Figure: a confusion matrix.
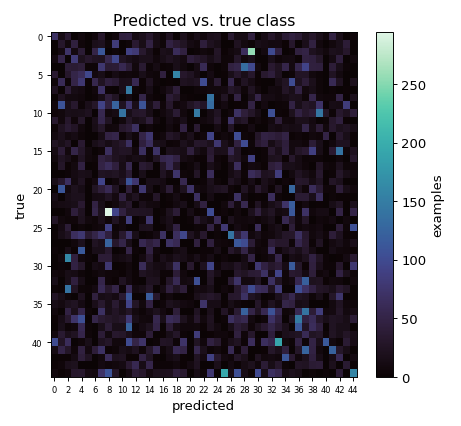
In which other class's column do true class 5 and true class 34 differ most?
18
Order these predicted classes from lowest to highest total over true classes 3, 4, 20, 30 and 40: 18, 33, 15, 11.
15, 18, 11, 33
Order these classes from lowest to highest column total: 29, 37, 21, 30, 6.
6, 30, 21, 29, 37
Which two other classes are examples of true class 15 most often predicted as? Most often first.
42, 38
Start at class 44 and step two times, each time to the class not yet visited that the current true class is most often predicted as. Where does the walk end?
8
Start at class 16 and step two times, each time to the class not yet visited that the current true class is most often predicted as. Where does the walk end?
2
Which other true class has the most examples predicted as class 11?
7
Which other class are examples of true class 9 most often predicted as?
23
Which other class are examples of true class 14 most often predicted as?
28
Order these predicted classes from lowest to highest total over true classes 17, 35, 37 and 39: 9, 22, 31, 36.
31, 22, 9, 36
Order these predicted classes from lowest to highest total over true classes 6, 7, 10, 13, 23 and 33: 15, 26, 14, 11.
15, 26, 14, 11
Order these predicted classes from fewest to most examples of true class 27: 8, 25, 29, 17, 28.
25, 29, 17, 28, 8
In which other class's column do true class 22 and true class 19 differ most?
35
